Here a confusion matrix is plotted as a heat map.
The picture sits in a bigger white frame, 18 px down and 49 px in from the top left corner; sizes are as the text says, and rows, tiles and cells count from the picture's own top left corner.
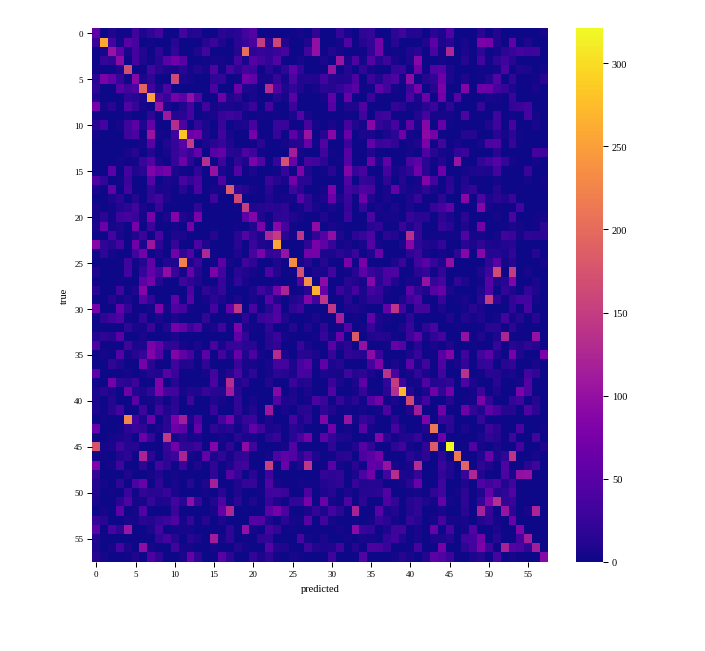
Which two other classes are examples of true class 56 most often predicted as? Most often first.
52, 6
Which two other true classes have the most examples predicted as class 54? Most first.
48, 39
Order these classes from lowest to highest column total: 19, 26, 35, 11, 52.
52, 26, 19, 35, 11
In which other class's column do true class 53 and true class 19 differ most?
49
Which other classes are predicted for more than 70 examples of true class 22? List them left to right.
23, 26, 30, 40
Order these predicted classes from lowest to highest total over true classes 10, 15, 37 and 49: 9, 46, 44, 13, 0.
46, 13, 0, 9, 44
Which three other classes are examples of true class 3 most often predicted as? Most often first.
31, 41, 10
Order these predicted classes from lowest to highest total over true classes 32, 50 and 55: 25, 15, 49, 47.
25, 47, 49, 15
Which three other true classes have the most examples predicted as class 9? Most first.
44, 26, 15
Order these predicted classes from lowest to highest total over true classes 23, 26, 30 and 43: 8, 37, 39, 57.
57, 39, 37, 8
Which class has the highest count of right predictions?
45
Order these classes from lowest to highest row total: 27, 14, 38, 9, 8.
9, 8, 38, 27, 14
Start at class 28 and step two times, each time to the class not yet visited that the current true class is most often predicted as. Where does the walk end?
14
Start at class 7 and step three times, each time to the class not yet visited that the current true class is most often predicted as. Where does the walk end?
4
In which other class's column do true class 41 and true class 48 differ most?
38
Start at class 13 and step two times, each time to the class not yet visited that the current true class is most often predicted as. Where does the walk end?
11
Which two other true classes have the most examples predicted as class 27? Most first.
47, 11
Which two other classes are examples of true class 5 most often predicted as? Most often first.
10, 40
